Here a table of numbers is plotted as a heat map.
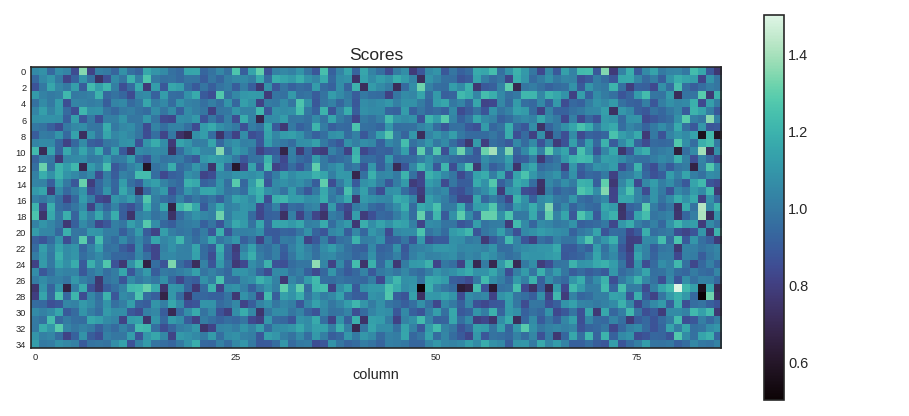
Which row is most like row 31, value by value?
2
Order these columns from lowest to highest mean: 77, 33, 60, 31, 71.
77, 31, 60, 33, 71
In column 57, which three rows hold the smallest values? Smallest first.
27, 24, 31
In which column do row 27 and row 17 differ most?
83
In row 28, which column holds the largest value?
84
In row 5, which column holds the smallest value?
72
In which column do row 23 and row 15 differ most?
74
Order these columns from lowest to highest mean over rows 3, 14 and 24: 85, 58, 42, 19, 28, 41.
41, 85, 58, 19, 42, 28
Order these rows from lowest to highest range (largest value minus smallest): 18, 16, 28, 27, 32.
16, 32, 18, 28, 27
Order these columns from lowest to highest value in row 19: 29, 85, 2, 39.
29, 85, 2, 39
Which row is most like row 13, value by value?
32
